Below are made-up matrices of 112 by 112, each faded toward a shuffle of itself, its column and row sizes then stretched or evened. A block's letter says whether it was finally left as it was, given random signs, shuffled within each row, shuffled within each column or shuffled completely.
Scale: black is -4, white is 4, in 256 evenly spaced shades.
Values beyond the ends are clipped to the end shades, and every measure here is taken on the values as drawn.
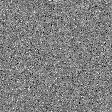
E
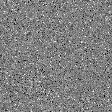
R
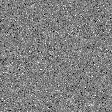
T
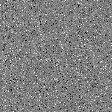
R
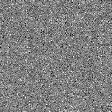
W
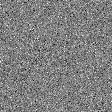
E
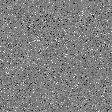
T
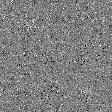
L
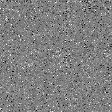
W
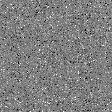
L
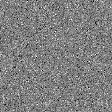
W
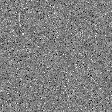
R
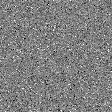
T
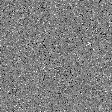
R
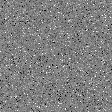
E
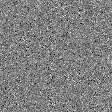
R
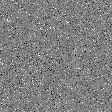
E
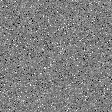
E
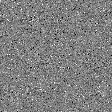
T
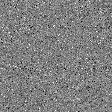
T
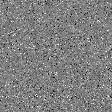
T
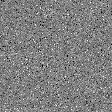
R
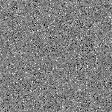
L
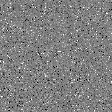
W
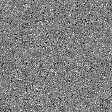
W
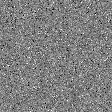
E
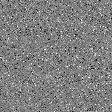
T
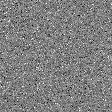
E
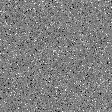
E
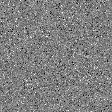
R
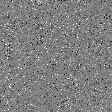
L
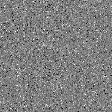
W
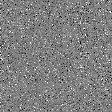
L
